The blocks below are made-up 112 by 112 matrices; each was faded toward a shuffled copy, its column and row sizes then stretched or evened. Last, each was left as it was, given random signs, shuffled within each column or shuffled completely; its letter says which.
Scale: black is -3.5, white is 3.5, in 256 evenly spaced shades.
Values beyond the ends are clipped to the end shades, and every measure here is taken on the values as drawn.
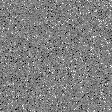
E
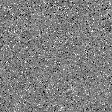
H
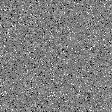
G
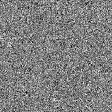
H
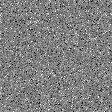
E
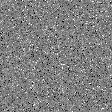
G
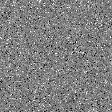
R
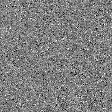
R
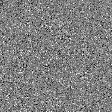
R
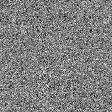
H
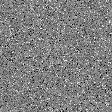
G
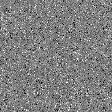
H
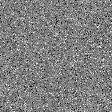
G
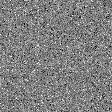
G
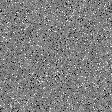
E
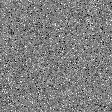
E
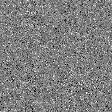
R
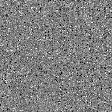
H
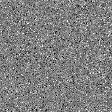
H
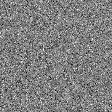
G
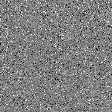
R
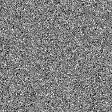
R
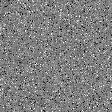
G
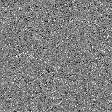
H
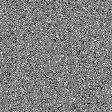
G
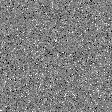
E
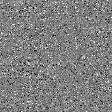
H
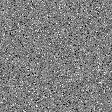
E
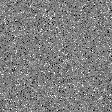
G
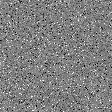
E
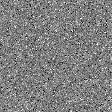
G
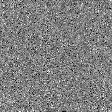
H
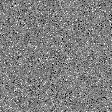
R
